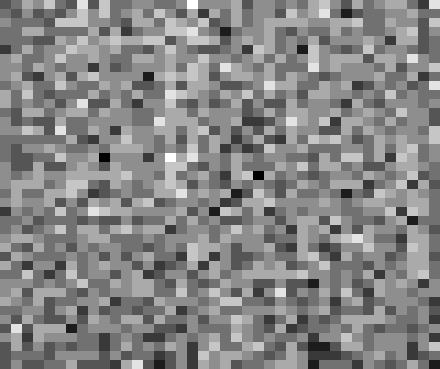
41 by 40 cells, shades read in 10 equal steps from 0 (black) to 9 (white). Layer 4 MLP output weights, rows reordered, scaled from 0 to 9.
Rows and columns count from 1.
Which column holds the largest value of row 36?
22
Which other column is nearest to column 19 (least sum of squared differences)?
6
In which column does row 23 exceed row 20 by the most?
24
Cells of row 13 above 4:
27
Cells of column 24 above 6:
3
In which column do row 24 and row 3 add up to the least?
20
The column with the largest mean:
16
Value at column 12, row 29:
3
